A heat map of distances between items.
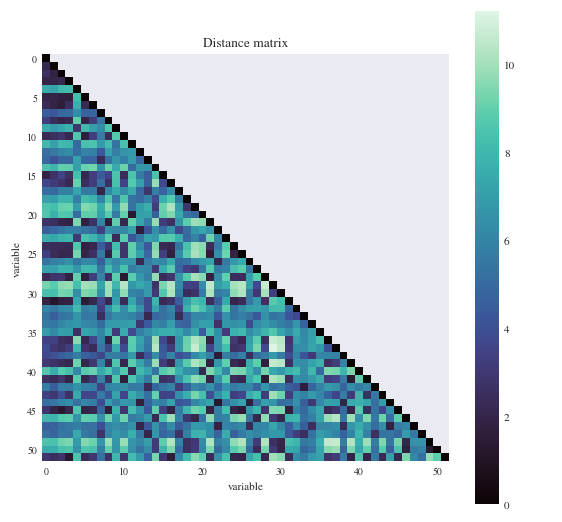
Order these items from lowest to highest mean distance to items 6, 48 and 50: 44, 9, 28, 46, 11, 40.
44, 46, 28, 9, 11, 40
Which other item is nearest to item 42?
33
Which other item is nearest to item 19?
46
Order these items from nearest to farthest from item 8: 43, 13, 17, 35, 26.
43, 13, 17, 26, 35
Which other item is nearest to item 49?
50
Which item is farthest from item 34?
40
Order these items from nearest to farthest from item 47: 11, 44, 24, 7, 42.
44, 7, 42, 24, 11
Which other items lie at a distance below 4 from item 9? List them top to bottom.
4, 23, 35
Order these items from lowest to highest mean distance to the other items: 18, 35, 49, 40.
18, 35, 49, 40
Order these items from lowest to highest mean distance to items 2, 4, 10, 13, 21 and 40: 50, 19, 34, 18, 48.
48, 34, 18, 50, 19
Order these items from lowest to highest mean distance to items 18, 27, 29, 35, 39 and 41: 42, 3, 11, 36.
42, 3, 11, 36
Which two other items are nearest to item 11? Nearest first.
20, 40
